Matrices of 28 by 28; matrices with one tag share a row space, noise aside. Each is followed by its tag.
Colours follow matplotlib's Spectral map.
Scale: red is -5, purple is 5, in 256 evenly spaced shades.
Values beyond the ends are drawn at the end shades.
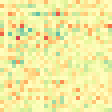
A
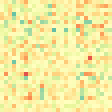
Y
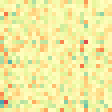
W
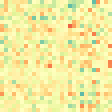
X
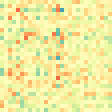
A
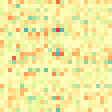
A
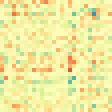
X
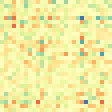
Y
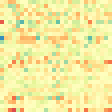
A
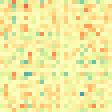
Y
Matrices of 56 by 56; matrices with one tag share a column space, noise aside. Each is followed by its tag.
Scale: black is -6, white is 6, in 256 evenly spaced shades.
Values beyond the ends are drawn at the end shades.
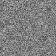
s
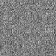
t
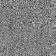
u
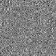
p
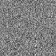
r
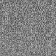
t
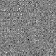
p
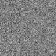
p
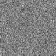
p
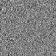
s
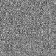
t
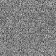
p
